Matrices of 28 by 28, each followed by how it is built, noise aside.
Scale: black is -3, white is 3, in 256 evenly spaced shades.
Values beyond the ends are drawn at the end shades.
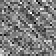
Toeplitz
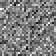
Hankel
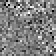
upper triangular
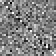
diagonal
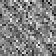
Toeplitz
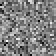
noise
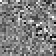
upper triangular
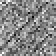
Hankel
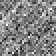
Hankel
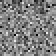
repeating columns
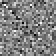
diagonal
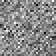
Hankel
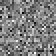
noise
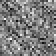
Toeplitz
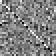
diagonal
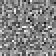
repeating columns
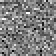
noise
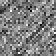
Hankel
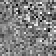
upper triangular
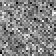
Toeplitz
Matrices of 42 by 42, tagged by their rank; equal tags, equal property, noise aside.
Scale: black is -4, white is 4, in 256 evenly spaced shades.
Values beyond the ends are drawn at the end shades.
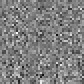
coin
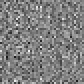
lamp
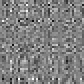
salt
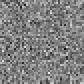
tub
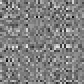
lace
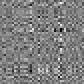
lace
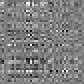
lace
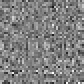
coin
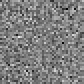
tub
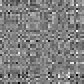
salt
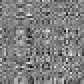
salt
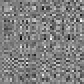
salt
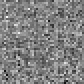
tub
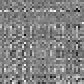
lace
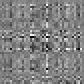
lace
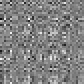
lace
